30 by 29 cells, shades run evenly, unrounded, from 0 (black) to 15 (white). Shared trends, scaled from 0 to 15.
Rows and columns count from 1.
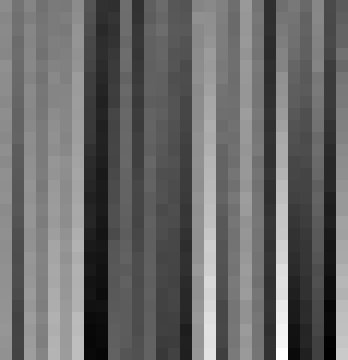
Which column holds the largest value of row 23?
24
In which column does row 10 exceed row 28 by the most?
25
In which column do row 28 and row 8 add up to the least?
9
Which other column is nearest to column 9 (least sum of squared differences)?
28
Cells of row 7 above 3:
27
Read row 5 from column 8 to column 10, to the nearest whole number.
4 3 3
